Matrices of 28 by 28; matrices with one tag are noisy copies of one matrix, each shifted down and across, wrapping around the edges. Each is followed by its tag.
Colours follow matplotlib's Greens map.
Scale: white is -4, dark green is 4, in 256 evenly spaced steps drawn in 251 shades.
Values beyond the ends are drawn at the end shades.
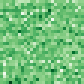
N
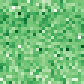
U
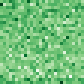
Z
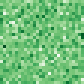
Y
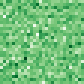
N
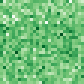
Z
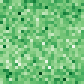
Z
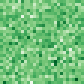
Y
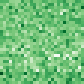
U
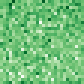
Z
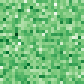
N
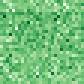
Z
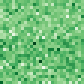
Z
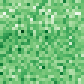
U
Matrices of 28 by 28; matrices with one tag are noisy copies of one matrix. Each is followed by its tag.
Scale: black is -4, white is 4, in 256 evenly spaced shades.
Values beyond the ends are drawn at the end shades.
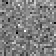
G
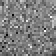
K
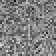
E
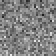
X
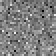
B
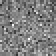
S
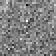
K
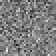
E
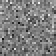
K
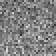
E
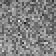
S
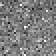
E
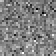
B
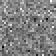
K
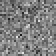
E
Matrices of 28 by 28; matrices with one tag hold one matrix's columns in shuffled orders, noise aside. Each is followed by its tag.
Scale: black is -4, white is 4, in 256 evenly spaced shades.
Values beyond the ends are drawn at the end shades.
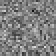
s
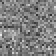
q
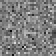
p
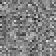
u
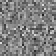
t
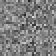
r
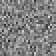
r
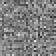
u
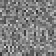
s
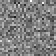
u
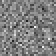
q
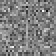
s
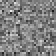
s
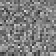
s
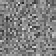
u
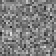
q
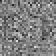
u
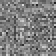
u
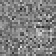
q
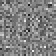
u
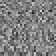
s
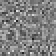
s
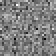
t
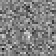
p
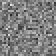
t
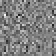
r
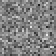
q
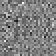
u
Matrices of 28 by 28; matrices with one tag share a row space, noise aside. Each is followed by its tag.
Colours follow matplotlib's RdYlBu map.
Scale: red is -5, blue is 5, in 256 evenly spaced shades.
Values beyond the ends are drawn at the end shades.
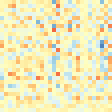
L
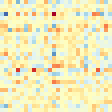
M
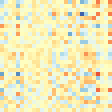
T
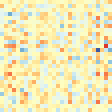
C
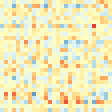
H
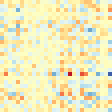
T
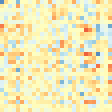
T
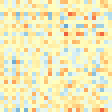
H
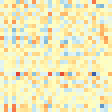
H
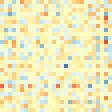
C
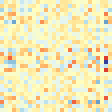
C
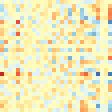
T
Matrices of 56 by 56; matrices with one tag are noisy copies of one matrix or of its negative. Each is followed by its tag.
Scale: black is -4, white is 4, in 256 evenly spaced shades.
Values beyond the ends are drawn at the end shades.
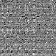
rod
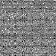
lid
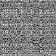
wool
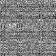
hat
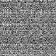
wool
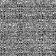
hat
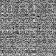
rod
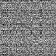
wool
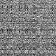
rod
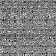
lid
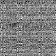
hat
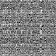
wool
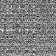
rod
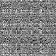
wool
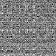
rod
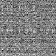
rod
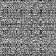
wool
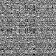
rod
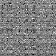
rod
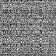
wool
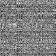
hat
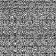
lid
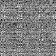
hat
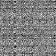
lid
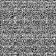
lid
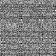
hat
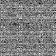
hat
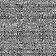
hat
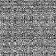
lid
